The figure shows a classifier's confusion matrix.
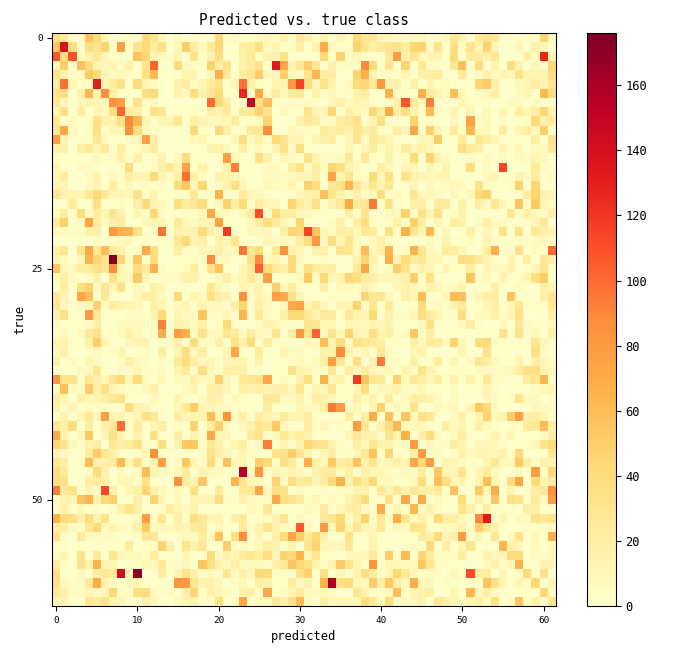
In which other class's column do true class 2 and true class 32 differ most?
60
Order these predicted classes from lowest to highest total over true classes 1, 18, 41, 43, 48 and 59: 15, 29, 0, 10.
10, 29, 0, 15
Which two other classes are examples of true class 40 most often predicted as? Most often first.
34, 35
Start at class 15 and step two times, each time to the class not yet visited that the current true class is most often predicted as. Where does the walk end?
36
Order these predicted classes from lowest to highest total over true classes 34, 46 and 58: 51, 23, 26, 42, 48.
48, 23, 42, 26, 51
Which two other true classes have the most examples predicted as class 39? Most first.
18, 57
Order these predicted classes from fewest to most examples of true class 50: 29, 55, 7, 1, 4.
55, 1, 29, 7, 4
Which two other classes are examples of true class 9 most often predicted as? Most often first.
51, 10
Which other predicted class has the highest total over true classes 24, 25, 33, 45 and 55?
7
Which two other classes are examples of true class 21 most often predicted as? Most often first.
31, 13
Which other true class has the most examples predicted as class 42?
2
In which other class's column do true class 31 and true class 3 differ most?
27
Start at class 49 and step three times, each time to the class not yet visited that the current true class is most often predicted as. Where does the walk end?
61
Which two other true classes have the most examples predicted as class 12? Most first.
3, 45
